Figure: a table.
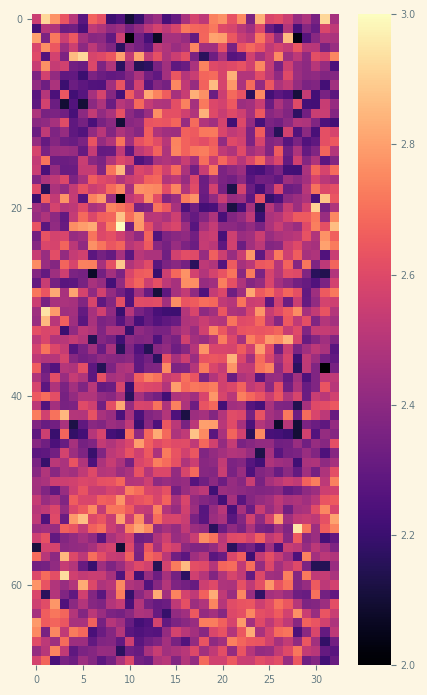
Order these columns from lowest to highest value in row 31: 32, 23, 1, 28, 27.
32, 23, 27, 28, 1
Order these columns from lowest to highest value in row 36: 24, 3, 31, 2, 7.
31, 7, 2, 3, 24
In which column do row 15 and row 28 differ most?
11
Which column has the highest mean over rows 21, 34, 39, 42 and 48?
27
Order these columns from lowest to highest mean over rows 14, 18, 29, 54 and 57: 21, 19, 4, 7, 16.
21, 19, 16, 7, 4
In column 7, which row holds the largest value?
19
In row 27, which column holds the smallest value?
6
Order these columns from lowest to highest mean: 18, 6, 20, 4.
4, 6, 20, 18
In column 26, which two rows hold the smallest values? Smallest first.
43, 12
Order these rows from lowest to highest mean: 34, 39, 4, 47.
47, 34, 39, 4
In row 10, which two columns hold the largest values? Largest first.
18, 13
